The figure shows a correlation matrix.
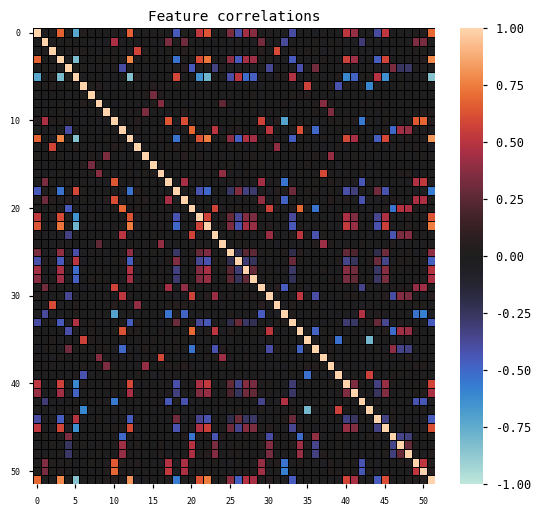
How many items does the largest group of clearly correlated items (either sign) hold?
17
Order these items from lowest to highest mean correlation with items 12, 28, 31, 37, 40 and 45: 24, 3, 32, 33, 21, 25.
33, 32, 24, 25, 21, 3
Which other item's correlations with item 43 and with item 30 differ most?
35
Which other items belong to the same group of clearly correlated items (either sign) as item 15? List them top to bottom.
7
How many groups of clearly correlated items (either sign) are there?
8
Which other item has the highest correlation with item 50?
10
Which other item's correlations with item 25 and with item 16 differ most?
37
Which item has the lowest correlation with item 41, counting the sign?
5
